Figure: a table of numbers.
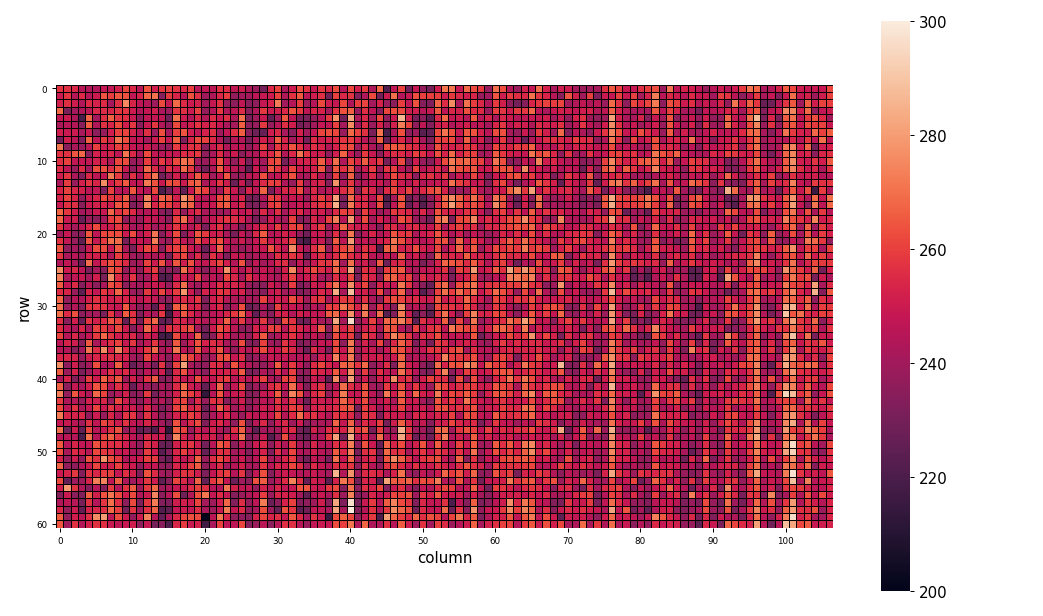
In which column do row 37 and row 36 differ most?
87
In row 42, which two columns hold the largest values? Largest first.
100, 101
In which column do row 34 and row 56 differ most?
20
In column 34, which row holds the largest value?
55
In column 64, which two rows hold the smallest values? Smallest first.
7, 2
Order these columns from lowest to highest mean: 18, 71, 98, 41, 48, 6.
41, 71, 98, 48, 18, 6
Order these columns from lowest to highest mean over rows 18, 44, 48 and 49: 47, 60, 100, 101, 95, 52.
60, 95, 52, 47, 100, 101
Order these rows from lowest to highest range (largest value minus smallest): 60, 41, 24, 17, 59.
17, 24, 41, 60, 59
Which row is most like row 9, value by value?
45
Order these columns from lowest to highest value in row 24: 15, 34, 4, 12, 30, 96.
34, 15, 30, 12, 4, 96
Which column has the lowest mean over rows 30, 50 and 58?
15
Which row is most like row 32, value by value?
58
